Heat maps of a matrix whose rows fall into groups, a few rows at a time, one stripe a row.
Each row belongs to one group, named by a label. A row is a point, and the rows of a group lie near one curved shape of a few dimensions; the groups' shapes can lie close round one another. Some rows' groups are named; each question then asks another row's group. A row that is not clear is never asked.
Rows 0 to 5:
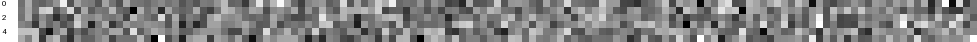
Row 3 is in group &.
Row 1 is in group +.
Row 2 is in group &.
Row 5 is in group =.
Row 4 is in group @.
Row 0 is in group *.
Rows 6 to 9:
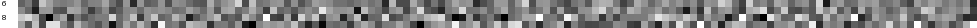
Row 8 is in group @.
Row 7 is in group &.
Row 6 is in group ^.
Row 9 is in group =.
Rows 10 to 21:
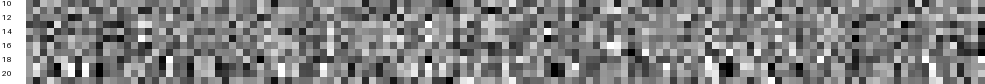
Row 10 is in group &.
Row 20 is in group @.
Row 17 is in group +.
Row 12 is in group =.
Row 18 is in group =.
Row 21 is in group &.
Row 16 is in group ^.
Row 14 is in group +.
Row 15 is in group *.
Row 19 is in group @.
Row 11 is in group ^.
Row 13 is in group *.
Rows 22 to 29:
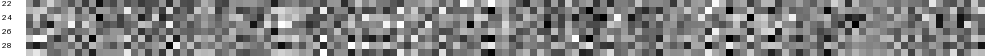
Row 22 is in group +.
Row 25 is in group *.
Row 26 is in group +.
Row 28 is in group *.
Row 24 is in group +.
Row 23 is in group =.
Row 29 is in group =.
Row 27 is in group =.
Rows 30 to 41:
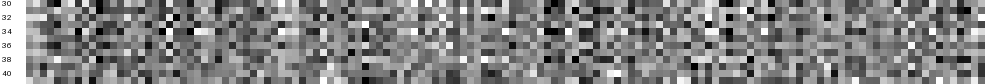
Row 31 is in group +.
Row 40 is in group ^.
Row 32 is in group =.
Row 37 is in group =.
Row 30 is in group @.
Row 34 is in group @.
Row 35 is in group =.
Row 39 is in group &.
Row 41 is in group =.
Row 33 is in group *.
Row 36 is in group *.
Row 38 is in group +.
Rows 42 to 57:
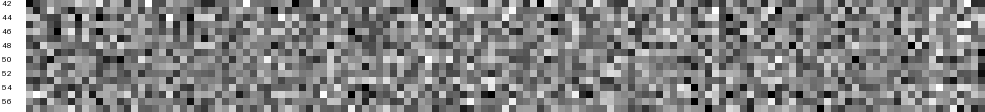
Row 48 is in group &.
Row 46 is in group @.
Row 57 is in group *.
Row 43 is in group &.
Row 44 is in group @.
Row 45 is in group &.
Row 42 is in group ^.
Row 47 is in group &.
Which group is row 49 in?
+
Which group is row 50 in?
*
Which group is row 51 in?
&
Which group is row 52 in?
^
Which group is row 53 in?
*
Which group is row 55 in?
=
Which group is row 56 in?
&
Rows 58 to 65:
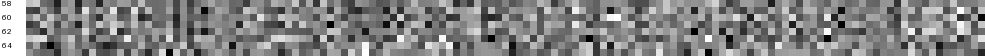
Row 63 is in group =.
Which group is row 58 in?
@
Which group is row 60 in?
^
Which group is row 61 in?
&
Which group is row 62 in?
&
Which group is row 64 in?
*
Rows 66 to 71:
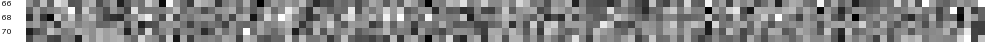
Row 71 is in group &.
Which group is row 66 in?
=
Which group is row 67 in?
*
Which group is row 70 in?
^
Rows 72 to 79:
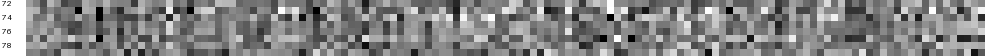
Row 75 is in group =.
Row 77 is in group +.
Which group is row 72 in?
&
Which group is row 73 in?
@
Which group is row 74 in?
+
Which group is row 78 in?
=
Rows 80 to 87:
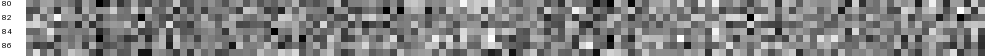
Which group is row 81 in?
&
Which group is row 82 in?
+
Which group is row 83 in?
=
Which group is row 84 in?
+
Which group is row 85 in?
+
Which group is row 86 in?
*
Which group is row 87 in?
^
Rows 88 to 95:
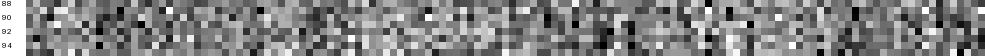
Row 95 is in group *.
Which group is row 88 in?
*
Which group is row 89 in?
=
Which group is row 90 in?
*
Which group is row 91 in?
+
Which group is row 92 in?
+
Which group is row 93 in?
*
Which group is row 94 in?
+
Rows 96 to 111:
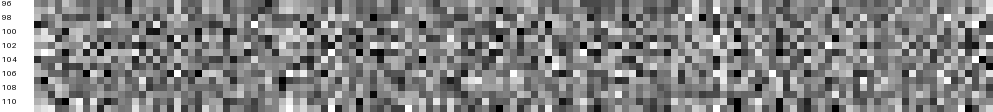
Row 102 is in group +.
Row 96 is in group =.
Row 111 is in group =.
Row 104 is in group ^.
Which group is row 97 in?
=
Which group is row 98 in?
=
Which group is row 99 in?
^
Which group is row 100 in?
^
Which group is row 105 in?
+
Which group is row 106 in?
@
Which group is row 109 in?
&
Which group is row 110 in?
@
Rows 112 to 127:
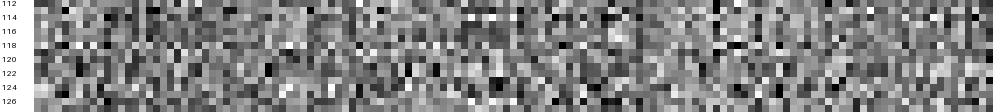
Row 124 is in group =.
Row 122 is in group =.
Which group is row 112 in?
*
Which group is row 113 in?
^
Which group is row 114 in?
+
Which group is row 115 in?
*
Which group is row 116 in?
^
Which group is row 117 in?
^
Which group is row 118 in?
@
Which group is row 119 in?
*
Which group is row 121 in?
=
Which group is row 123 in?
^
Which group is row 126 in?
+
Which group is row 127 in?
+
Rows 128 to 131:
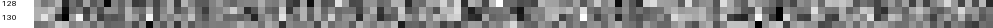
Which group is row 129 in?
@
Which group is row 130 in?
@
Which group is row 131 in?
+
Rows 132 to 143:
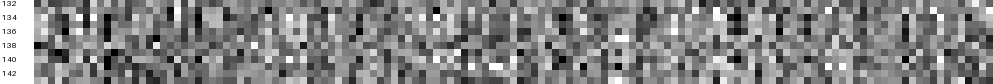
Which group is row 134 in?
@
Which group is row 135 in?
@
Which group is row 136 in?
@
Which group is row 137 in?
^
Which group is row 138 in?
^
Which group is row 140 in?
@
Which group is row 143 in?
^
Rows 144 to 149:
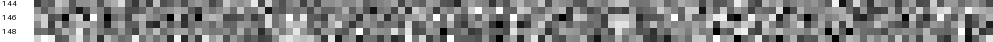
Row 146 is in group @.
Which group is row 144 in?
^
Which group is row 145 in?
=
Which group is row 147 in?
^
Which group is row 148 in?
*
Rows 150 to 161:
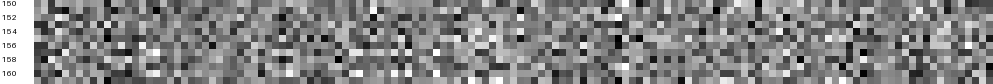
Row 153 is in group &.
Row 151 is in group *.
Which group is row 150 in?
+
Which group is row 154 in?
&
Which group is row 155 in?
+
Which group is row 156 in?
&
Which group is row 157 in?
*
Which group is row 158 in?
&
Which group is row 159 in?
^
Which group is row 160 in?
*
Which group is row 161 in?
+
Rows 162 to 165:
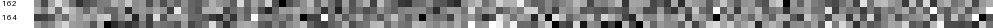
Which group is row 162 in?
&
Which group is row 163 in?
=
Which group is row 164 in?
^
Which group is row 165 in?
+
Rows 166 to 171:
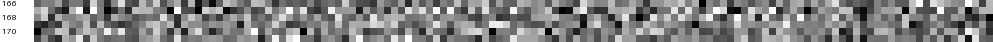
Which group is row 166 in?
&
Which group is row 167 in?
@
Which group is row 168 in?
+
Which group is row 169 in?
*
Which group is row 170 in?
^
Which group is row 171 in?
*
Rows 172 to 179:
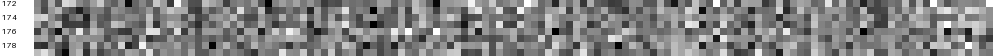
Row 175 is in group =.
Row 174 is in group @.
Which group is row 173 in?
=
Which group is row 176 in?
*
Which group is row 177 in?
^
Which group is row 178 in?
&
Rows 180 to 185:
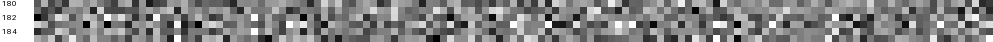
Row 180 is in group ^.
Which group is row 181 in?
*
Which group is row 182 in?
^
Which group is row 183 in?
@
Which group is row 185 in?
=
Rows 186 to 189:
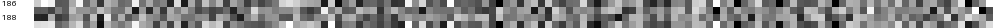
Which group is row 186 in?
=
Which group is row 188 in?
&
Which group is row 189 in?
=
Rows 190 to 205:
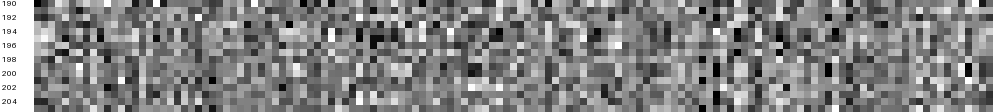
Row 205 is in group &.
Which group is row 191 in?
=
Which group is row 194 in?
=
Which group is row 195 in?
=
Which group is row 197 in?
@
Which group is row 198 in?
&
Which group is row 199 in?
*
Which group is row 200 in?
*
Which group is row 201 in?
&
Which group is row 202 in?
+
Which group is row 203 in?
*
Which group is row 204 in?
*
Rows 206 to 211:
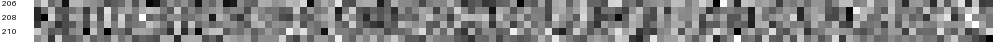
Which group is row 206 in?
^
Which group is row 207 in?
&
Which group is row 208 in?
&
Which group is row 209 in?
&
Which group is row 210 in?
@
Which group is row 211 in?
+
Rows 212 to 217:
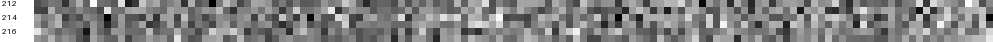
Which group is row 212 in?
&
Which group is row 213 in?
&
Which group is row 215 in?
+
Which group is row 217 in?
=
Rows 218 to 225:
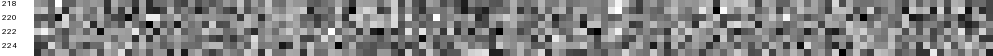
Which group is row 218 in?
^
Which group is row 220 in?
*
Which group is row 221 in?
+
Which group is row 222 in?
=
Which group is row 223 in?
^
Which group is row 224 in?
&
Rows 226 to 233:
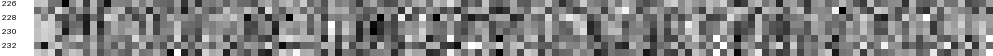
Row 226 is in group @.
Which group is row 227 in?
^
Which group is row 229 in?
=
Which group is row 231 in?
=
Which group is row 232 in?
&
